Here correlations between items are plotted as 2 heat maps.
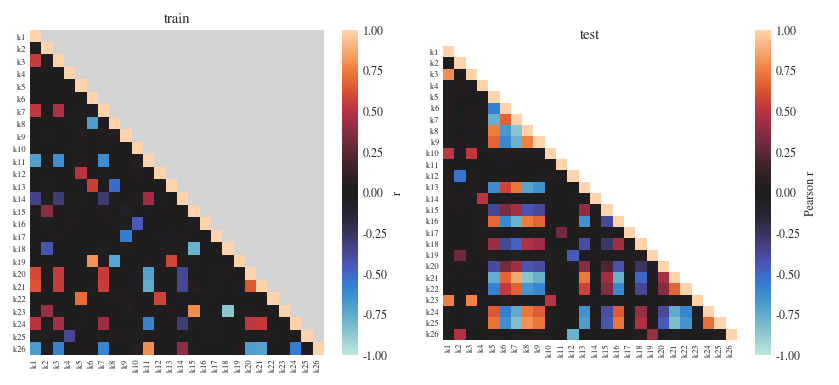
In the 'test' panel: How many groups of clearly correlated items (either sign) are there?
5
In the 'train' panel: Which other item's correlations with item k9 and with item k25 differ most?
k17
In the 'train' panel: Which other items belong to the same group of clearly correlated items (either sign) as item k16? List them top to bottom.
k10
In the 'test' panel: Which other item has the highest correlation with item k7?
k21
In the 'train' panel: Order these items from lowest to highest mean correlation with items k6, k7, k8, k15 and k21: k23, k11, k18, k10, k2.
k11, k18, k10, k2, k23
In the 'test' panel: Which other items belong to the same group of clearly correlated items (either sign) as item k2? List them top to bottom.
k12, k19, k26
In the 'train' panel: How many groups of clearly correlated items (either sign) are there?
7
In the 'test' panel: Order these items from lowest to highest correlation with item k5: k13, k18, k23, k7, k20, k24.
k7, k13, k20, k23, k18, k24
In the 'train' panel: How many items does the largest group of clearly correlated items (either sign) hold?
9
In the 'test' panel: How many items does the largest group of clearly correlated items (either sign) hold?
14
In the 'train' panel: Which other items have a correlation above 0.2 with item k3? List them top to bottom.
k1, k7, k20, k21, k24
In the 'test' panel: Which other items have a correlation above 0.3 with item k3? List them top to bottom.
k1, k10, k23
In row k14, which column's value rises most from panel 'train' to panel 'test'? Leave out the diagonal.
k4
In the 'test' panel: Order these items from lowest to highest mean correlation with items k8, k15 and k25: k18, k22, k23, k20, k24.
k22, k20, k23, k18, k24
